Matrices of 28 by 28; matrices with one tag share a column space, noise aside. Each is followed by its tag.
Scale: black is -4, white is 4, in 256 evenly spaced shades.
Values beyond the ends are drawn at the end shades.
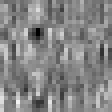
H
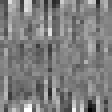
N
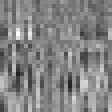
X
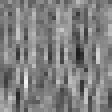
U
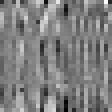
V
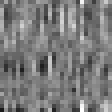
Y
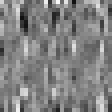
V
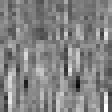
X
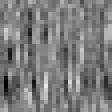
U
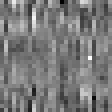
V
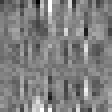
N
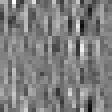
V
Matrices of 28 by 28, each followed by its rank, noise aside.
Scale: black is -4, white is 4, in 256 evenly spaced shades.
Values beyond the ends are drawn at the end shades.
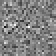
five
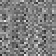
five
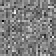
eight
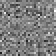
seven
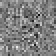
eight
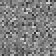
six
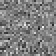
eight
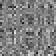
five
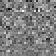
five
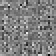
seven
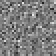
eight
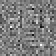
six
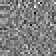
seven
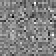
seven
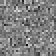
six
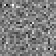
eight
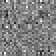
five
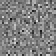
seven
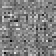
six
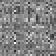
five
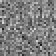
eight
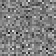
six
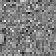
seven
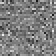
seven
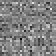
five
